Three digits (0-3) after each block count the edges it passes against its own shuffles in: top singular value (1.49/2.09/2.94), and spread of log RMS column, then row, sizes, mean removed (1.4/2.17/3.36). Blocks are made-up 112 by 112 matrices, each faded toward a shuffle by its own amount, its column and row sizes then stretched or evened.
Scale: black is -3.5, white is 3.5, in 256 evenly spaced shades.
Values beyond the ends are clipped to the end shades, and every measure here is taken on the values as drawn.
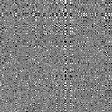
3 2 2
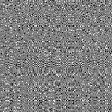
3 1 2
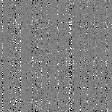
1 3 2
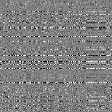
3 0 3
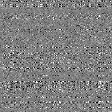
2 1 3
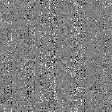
1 3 1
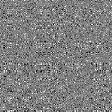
2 1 2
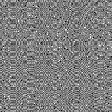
3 0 1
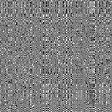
3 3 1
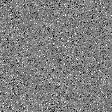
0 1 0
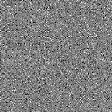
2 1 1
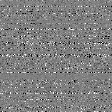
1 1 3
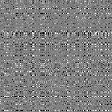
3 2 3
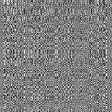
3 3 1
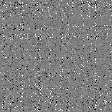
0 2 2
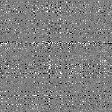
2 2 3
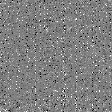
1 2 1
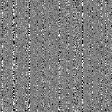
2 3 0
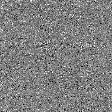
0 1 1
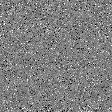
0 0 1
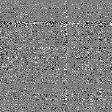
0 2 3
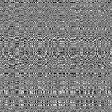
3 0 3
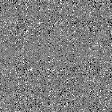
1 2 2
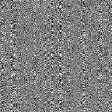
2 3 0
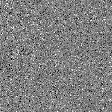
1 1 0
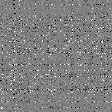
1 2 3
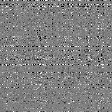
1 2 3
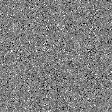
0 1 1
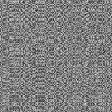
3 2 1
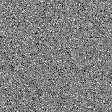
1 0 0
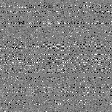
2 0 3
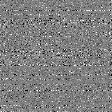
0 1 3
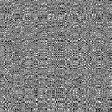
3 2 2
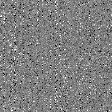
0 2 0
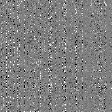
0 3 1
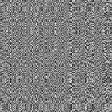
3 3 0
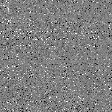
0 1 2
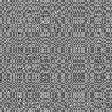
3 0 0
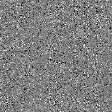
0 2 1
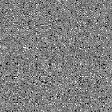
2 1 1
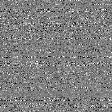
1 0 3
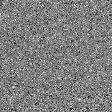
0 0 1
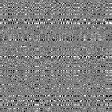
3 1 3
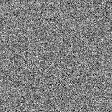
1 0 1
